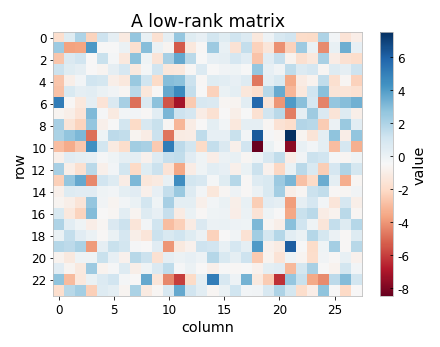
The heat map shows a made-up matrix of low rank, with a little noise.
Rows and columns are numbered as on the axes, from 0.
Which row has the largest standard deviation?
6
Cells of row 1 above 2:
6
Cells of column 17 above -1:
22
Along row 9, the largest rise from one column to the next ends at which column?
21
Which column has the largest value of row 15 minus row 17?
10
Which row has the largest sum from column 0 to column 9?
9
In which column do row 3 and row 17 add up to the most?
18
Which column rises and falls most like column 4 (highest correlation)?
7
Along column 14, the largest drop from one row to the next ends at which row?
23
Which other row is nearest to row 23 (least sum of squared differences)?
0
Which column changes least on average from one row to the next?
15
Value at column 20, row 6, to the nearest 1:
-4
